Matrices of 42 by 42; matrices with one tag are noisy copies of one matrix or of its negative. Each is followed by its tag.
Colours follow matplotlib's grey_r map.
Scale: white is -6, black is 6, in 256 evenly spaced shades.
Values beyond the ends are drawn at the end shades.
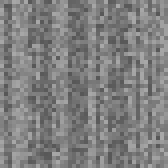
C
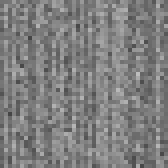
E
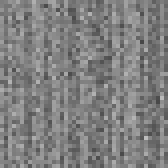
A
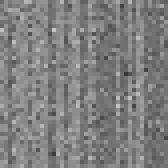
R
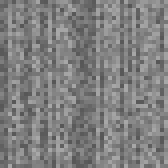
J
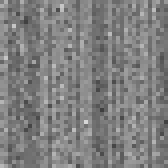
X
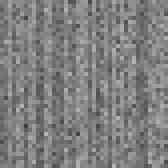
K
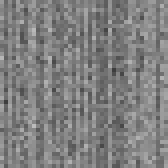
E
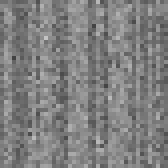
C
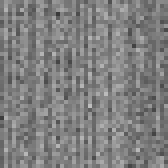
E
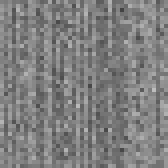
E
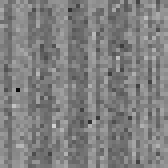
C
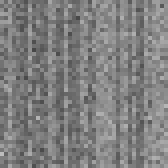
R
